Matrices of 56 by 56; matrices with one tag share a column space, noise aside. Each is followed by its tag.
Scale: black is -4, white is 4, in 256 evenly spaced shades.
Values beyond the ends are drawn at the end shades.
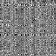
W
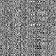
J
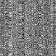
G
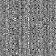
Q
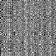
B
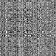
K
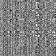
K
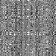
B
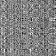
Q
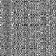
J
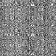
W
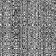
J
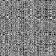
B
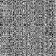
J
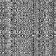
K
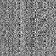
K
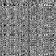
W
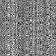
G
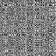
W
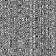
Q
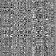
K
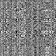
K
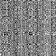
B
